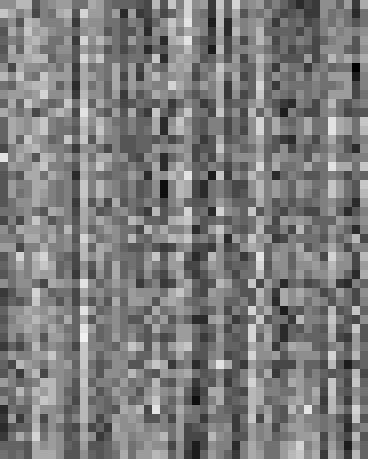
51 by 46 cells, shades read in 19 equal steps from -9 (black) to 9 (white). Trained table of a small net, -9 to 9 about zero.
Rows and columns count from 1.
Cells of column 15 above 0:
24
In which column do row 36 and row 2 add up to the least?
45
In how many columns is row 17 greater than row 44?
17
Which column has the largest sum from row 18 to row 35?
11
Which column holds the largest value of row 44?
42
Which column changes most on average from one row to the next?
20
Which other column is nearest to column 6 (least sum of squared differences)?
33
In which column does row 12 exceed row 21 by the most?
21
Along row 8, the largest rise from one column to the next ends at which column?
46
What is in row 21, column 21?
-8
